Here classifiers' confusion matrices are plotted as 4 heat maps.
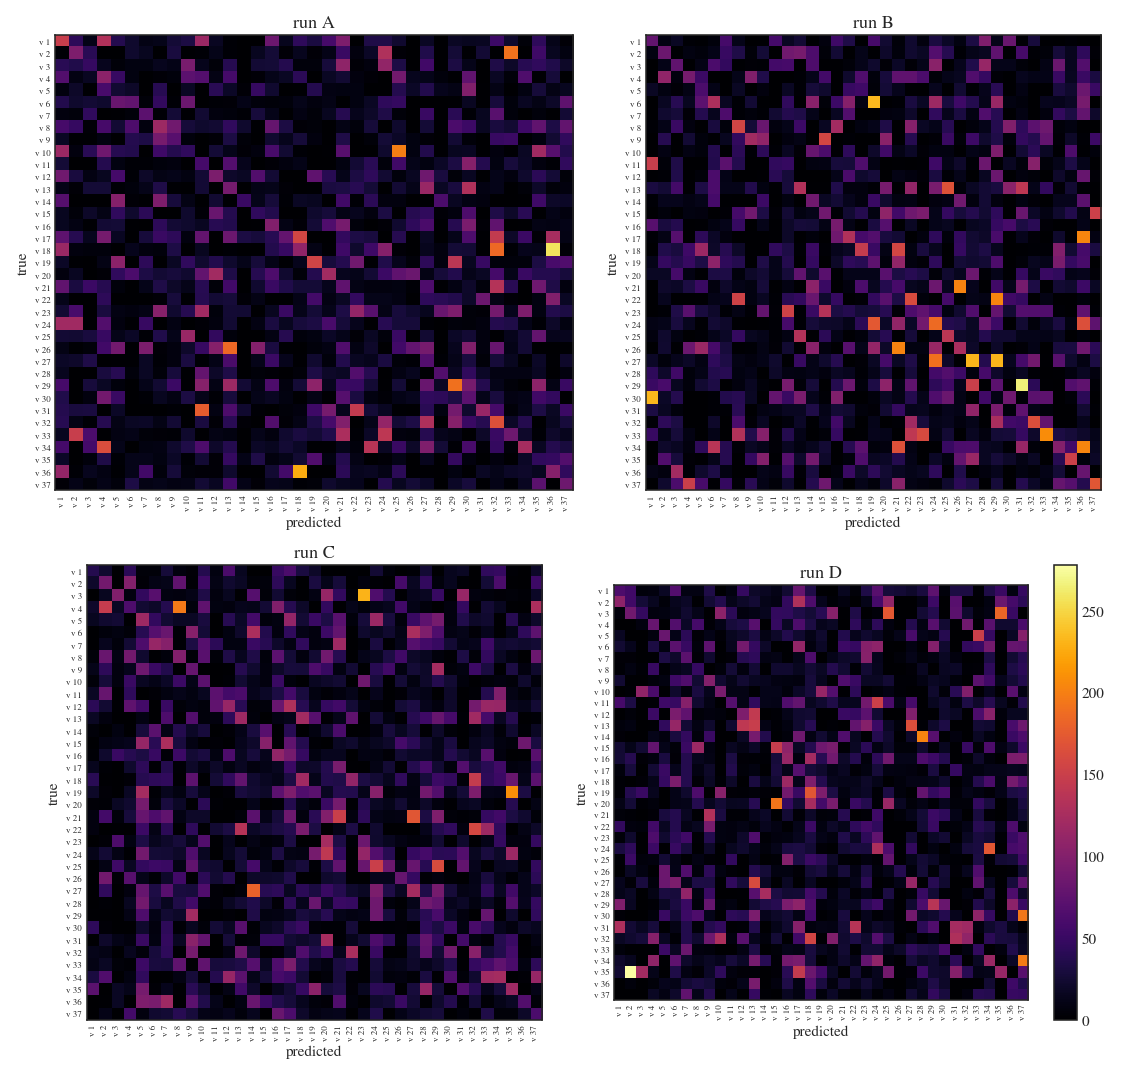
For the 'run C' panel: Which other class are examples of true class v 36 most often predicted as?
v 7
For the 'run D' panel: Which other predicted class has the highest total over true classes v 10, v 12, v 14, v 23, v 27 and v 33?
v 13
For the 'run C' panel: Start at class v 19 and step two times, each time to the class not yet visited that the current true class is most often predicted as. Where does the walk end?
v 28
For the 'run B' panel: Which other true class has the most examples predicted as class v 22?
v 33
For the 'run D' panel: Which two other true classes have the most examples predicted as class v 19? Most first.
v 10, v 15
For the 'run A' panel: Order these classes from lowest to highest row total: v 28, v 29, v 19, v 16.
v 28, v 16, v 19, v 29
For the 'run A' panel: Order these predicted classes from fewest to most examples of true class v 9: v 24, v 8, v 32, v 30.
v 30, v 24, v 32, v 8
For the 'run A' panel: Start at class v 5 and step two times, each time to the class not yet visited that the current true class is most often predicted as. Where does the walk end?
v 4
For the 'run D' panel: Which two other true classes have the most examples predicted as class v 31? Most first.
v 32, v 35
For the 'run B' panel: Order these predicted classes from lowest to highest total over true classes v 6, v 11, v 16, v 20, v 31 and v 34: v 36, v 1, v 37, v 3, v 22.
v 37, v 22, v 3, v 1, v 36
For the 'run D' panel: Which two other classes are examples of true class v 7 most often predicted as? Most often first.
v 23, v 18
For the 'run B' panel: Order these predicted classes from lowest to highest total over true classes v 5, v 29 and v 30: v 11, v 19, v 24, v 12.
v 19, v 11, v 24, v 12
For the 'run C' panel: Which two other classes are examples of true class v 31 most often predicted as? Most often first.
v 20, v 9
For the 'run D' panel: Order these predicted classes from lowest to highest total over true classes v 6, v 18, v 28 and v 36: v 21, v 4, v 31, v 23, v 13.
v 31, v 4, v 21, v 23, v 13
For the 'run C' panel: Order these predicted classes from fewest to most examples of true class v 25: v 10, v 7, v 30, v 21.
v 30, v 10, v 7, v 21
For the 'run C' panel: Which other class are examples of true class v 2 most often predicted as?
v 4
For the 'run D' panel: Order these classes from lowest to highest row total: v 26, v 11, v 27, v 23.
v 26, v 23, v 27, v 11
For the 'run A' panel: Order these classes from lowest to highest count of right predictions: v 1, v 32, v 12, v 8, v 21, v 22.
v 22, v 21, v 12, v 8, v 1, v 32
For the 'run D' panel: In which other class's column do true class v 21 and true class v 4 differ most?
v 9
